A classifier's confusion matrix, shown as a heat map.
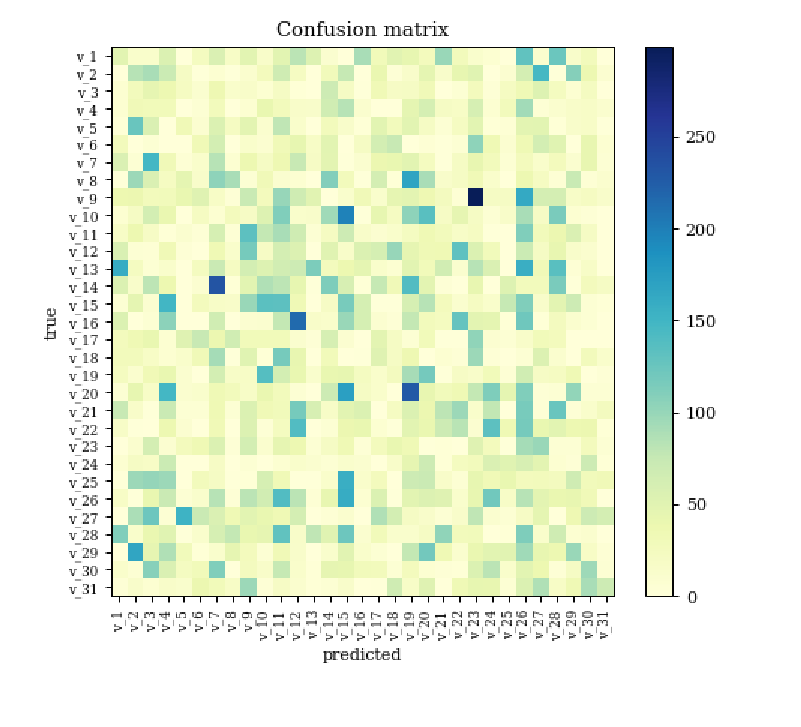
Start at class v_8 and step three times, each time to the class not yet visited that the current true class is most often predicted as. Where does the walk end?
v_15
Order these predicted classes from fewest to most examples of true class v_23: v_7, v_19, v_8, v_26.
v_8, v_19, v_7, v_26
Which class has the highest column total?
v_26
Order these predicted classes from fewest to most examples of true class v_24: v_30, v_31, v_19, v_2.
v_31, v_2, v_19, v_30
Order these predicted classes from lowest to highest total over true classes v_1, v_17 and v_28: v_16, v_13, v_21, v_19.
v_19, v_16, v_13, v_21
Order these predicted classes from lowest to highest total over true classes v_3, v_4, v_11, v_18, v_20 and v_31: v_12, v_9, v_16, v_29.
v_16, v_12, v_29, v_9
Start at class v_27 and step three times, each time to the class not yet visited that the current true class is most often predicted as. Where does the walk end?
v_29
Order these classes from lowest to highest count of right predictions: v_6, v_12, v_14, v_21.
v_6, v_12, v_21, v_14
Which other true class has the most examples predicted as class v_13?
v_28
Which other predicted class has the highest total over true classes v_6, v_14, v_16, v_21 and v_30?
v_7
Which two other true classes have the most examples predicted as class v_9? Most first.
v_11, v_12
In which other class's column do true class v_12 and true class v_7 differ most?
v_3
